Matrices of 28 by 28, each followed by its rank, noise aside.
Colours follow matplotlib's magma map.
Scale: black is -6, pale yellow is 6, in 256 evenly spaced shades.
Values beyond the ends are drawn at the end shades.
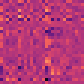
three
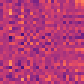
three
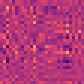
three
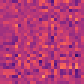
four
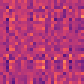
two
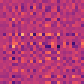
two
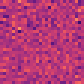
five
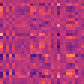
two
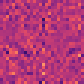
four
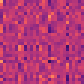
two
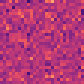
five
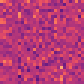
five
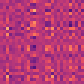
two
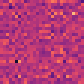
four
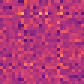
four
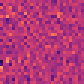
five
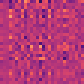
three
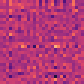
four
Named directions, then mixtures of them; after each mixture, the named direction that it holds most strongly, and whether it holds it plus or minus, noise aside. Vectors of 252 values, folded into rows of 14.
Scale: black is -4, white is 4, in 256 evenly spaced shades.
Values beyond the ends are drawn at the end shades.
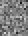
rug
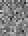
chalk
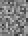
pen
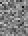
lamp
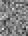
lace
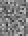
pen, minus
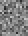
lamp, plus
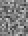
pen, minus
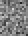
lace, plus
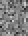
lamp, plus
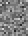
rug, minus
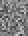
pen, minus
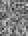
lace, minus
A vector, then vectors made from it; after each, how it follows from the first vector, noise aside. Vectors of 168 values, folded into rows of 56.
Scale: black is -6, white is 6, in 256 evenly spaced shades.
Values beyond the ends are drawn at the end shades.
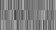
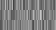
reversed, negated.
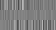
partly zeroed.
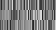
reversed, negated, scaled up.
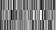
reversed, negated, scaled up.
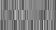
negated.
